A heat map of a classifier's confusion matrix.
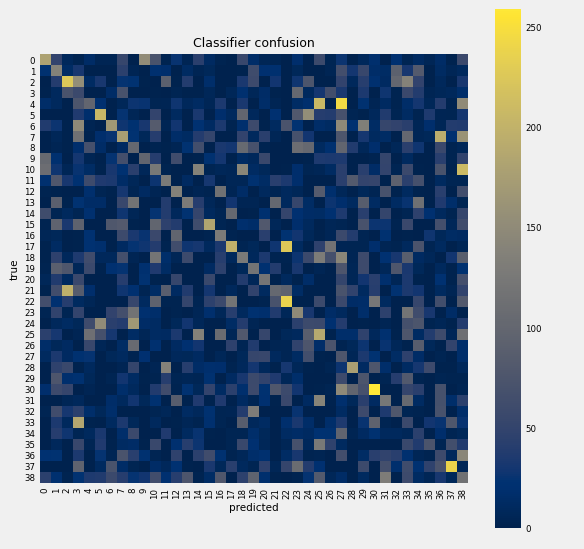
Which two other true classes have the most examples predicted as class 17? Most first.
22, 14
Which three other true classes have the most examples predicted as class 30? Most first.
22, 33, 28
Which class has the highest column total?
27
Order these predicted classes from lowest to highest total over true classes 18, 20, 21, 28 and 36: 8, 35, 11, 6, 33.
6, 35, 8, 33, 11
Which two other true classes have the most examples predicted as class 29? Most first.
6, 13
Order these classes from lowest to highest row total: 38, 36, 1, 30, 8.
1, 36, 8, 38, 30
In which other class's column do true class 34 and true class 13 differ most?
21
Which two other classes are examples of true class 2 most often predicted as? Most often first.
3, 33
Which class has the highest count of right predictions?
30
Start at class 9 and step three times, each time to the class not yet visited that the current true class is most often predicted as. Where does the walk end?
38
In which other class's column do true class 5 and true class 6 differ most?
24
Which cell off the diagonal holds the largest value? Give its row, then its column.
4, 27
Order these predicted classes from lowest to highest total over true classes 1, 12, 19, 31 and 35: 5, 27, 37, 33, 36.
5, 37, 36, 27, 33
